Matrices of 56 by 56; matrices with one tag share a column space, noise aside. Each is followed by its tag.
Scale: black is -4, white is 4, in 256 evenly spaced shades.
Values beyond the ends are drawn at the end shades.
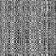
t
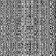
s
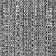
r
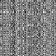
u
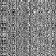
u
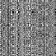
u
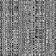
t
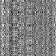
u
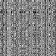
u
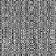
t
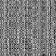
t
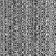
s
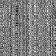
r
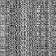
r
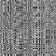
t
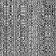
r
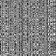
s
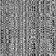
t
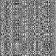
s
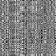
t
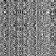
u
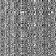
u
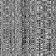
t
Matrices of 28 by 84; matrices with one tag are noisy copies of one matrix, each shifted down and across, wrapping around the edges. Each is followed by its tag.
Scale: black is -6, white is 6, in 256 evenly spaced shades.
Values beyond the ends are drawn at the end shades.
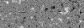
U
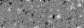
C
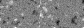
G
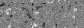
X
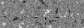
X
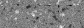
X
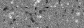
X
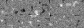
U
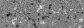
X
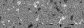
X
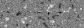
X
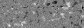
U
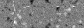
G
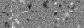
G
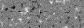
U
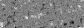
U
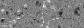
G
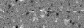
C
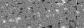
U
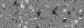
G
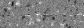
C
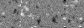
G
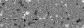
X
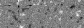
X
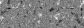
X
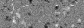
G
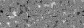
U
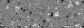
C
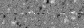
C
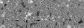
X
